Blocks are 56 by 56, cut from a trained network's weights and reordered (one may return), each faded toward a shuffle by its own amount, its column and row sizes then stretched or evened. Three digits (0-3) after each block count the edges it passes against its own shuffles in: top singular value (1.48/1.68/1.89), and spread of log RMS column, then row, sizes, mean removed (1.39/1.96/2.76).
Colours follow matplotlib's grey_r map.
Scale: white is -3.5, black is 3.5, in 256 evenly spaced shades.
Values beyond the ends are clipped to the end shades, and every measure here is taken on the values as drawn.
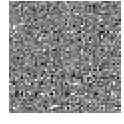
0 1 2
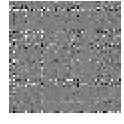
1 2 3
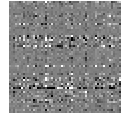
1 2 3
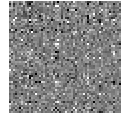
0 2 2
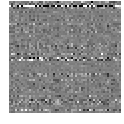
3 0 3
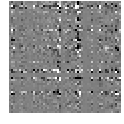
1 3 3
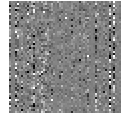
2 3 0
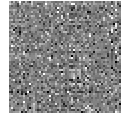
0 1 0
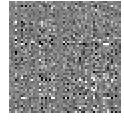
1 3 2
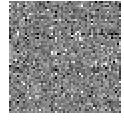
0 1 1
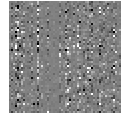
0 3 1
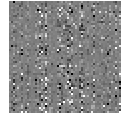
0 3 1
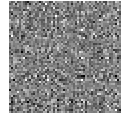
1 1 2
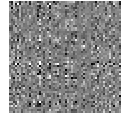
2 3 2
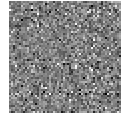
0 0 1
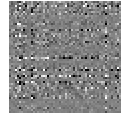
1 2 3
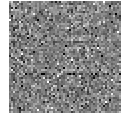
0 0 0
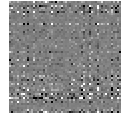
0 2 3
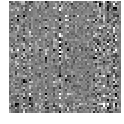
0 3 2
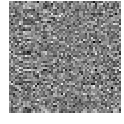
3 1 1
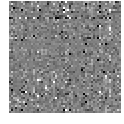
0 1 2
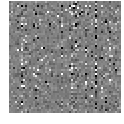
0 2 1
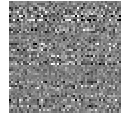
3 0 3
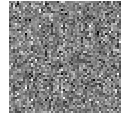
0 1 0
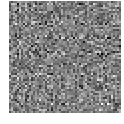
3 1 2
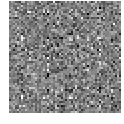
1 2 1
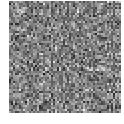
3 0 1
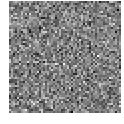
1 0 0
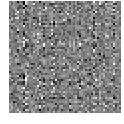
2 2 1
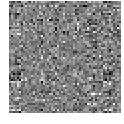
2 2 2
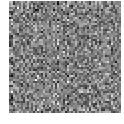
3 2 0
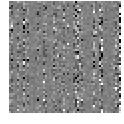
1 3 0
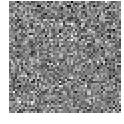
2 1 1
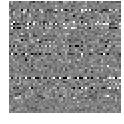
1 0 3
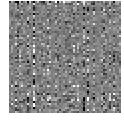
2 3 2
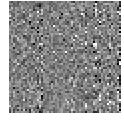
1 2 0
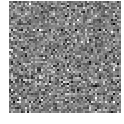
0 1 2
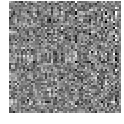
3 2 1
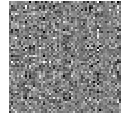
2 2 2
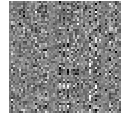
3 3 0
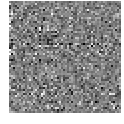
1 1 2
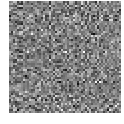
3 0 1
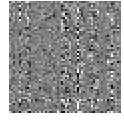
2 3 1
